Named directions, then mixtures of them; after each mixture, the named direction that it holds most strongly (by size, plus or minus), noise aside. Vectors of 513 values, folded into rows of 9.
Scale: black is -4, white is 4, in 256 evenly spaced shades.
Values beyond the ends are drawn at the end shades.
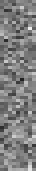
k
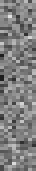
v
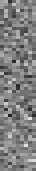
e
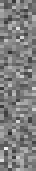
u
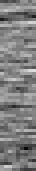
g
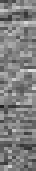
g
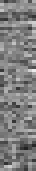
g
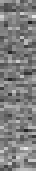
g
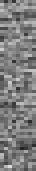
g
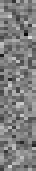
v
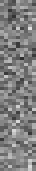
k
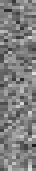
k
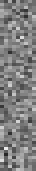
u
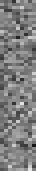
k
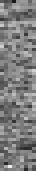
g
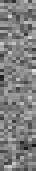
v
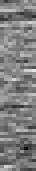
g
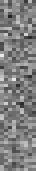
v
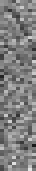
v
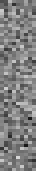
e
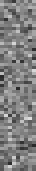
v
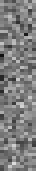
v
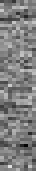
g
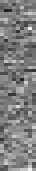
k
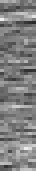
g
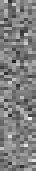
e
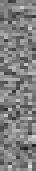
k
